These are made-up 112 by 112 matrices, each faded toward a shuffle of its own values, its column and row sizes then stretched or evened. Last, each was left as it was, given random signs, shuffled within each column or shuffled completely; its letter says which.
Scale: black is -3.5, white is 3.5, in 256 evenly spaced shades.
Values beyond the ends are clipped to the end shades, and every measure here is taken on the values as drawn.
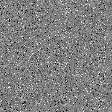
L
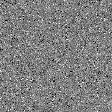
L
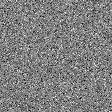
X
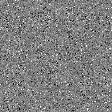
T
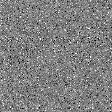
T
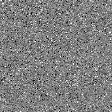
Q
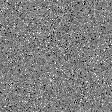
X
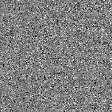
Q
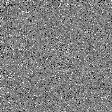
T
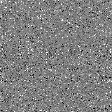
T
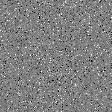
L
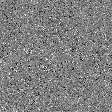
X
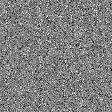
L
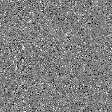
Q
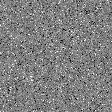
X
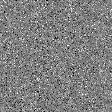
L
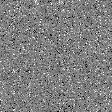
L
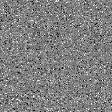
Q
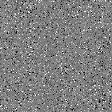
Q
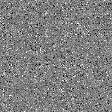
T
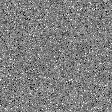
X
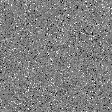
L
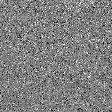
T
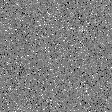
X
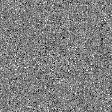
T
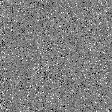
L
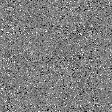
T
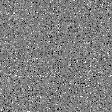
Q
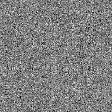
Q
